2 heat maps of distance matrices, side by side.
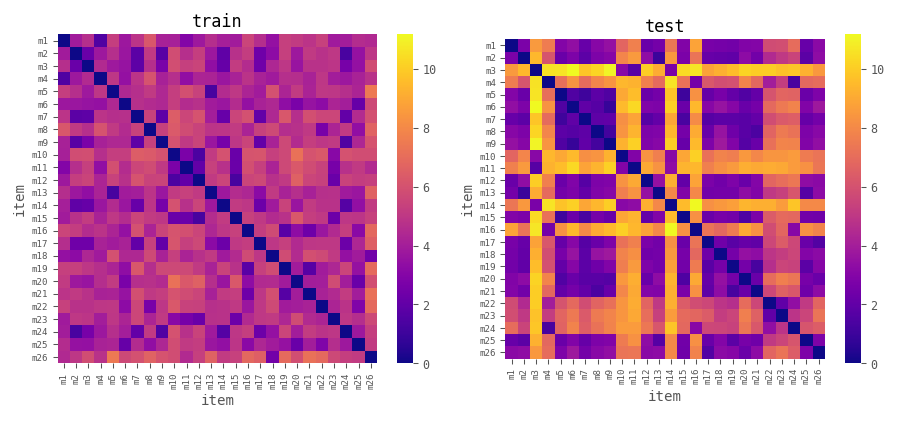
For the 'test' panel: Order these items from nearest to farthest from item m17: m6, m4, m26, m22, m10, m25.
m26, m25, m6, m22, m4, m10
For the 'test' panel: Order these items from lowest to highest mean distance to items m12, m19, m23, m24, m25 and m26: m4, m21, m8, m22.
m21, m8, m22, m4
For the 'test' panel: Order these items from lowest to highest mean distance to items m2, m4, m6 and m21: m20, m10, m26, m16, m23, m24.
m20, m26, m24, m23, m16, m10
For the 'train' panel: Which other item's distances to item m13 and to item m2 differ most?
m5
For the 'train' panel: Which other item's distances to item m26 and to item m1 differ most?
m4
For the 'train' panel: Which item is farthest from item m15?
m20
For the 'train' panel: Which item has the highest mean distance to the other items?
m26
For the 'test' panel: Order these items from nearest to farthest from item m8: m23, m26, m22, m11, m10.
m26, m22, m23, m10, m11
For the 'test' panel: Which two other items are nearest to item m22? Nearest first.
m23, m24
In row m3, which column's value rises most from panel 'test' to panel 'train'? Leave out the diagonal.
m11
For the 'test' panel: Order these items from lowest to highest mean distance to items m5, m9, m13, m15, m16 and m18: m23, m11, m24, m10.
m24, m23, m10, m11
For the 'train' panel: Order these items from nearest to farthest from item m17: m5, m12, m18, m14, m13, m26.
m14, m13, m5, m18, m12, m26
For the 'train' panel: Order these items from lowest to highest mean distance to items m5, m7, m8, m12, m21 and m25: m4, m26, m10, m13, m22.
m13, m22, m4, m10, m26
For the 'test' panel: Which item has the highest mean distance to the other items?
m3
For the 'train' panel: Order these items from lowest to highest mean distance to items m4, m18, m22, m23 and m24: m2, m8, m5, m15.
m2, m15, m8, m5
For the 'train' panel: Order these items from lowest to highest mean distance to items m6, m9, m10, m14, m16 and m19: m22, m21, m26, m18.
m21, m22, m18, m26
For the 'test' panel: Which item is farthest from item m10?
m16
